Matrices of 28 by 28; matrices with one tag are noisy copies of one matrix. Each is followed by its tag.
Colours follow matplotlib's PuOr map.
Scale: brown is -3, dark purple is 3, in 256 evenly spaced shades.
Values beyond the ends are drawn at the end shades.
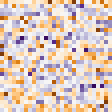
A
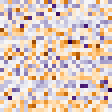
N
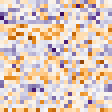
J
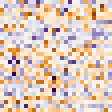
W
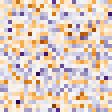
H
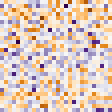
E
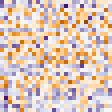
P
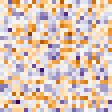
H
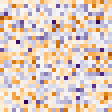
A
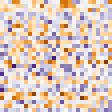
H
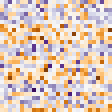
J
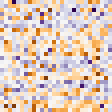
N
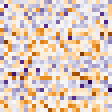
N
